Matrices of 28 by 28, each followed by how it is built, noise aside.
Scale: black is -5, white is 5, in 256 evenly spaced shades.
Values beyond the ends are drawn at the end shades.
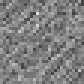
Hankel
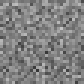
repeating columns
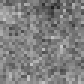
smooth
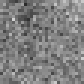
smooth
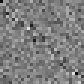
banded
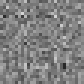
low rank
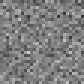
repeating columns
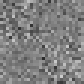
block diagonal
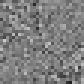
block diagonal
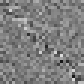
banded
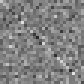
diagonal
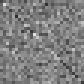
diagonal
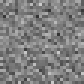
repeating columns
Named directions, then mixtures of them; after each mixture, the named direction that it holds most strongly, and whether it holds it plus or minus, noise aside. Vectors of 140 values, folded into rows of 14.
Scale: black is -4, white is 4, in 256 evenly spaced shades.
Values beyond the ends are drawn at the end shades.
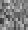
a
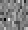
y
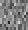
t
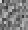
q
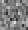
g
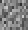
q, minus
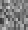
a, plus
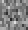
g, plus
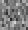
g, plus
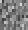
q, plus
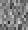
t, plus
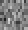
y, plus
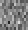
t, plus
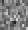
g, minus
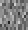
t, plus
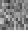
a, minus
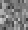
a, minus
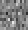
g, plus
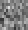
a, plus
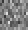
t, minus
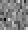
y, plus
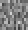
t, plus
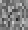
q, plus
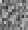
q, plus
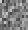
q, plus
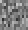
q, plus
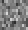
g, minus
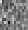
q, plus
